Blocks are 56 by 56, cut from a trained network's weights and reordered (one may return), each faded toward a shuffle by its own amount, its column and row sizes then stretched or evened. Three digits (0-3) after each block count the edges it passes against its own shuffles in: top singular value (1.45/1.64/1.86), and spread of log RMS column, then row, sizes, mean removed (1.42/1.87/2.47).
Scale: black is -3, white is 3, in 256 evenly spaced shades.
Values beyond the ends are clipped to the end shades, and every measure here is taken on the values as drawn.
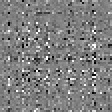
0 3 3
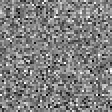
2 0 1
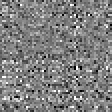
1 1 3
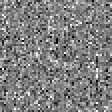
0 2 0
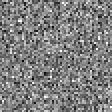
3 0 0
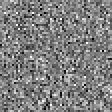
2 1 0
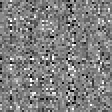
1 3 0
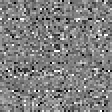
1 0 3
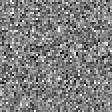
0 1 1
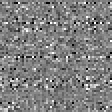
0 1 3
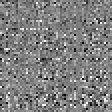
0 3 3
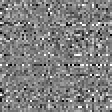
2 1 3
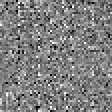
0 2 1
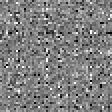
0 2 2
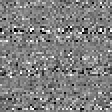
2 0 3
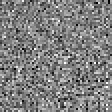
1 0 1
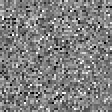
0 0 1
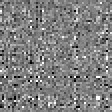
2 2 2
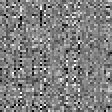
2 3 1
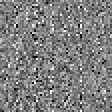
2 2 0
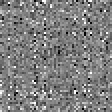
0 3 2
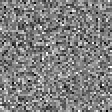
1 0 0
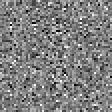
2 1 0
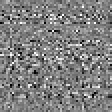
1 1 3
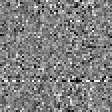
0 2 2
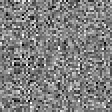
3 1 1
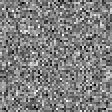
2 0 0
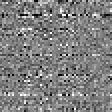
3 2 3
